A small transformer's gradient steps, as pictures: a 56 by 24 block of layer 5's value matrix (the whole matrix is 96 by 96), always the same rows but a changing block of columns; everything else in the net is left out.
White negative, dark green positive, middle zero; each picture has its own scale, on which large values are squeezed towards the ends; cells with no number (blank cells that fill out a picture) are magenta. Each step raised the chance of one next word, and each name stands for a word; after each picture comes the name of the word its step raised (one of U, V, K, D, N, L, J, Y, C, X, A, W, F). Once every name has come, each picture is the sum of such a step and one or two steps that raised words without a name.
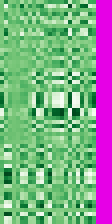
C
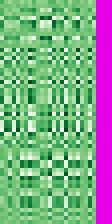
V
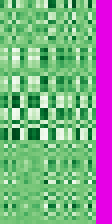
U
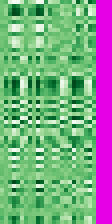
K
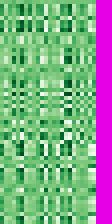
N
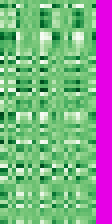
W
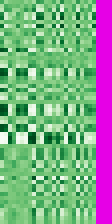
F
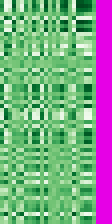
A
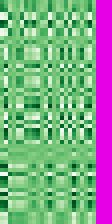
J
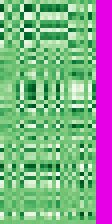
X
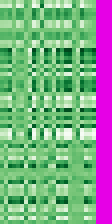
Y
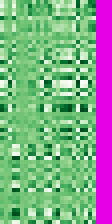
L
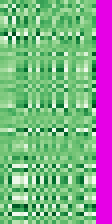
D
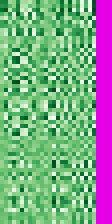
J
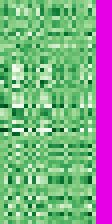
D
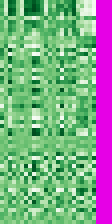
J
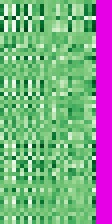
N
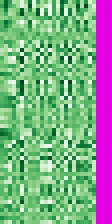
Y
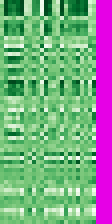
L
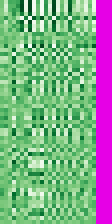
A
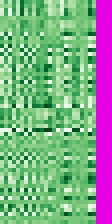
D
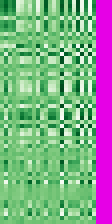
A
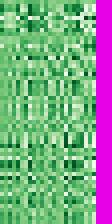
F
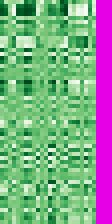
K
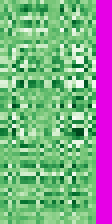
J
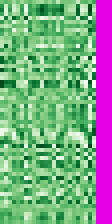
F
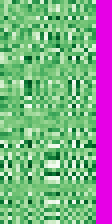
V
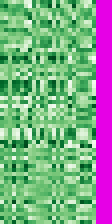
Y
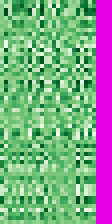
Y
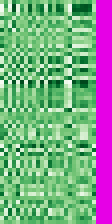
C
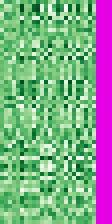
X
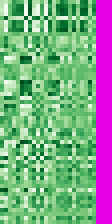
N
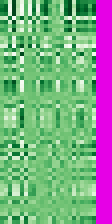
A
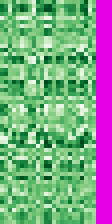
F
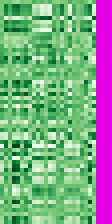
N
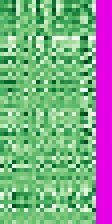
W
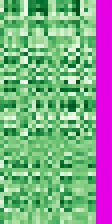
J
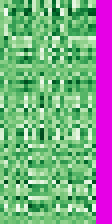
U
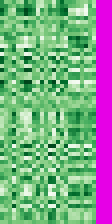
W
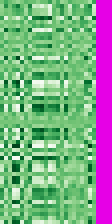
L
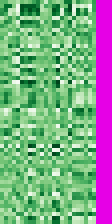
C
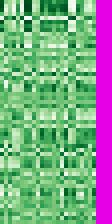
A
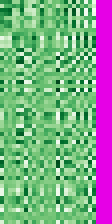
W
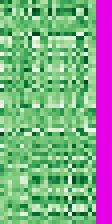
D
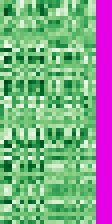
Y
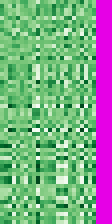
D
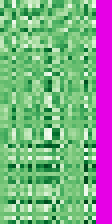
Y
